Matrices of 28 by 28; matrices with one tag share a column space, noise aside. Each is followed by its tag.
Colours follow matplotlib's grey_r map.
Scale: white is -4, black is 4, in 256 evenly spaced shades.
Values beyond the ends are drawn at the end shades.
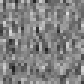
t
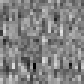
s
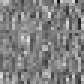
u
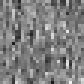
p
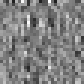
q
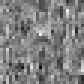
s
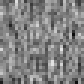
p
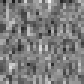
t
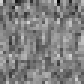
u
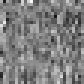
q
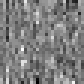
p
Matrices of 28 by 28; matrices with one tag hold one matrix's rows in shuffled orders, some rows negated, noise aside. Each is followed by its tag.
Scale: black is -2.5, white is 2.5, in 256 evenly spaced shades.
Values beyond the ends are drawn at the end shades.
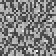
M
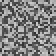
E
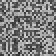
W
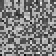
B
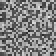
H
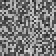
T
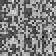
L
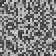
M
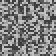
E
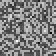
B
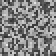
E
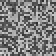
L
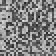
H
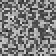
E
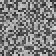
M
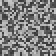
E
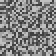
H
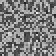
B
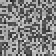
L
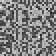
H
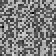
M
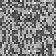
W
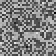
W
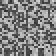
E
